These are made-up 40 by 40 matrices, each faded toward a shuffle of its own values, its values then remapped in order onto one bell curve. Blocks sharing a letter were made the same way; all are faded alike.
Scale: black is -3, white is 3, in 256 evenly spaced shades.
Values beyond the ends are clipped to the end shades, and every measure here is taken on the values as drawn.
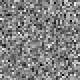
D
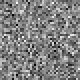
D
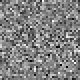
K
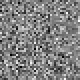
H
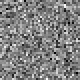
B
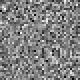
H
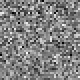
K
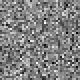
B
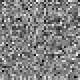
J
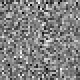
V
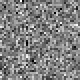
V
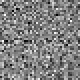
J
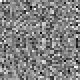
H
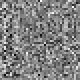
H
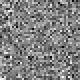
H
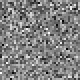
K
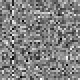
H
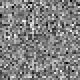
K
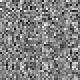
J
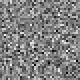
J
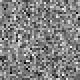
D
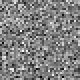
V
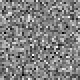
D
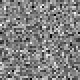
K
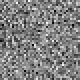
D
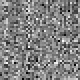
H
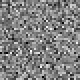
K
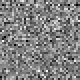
K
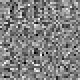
J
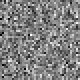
B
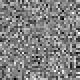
H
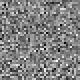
J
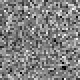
D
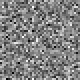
D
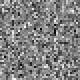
B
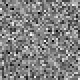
D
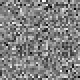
J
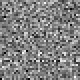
K
